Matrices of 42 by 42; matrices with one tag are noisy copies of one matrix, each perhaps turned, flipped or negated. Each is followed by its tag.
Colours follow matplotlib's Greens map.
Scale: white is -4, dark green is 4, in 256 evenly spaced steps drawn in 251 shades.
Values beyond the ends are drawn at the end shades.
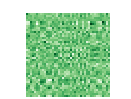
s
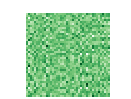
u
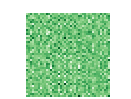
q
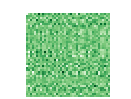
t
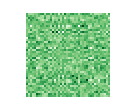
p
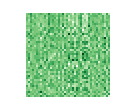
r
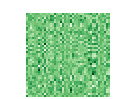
p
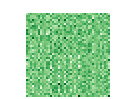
q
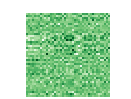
r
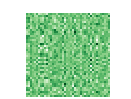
p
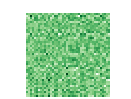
u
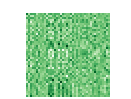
r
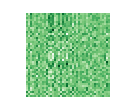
r
